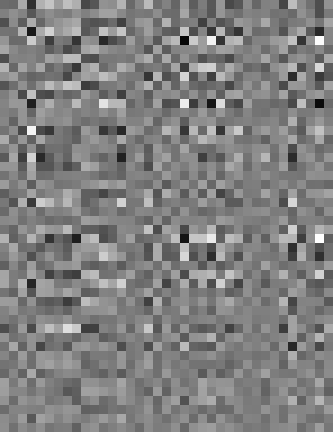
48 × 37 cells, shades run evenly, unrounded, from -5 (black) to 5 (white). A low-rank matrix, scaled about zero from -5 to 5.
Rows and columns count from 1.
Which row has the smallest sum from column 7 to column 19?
5
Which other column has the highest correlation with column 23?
1
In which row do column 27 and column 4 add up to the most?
15
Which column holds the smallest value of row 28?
33
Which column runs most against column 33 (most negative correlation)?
2
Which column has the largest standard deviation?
36
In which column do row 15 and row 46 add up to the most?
4
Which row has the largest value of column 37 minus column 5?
18
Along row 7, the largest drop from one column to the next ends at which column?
10
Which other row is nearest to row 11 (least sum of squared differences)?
19
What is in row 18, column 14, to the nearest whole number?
-4
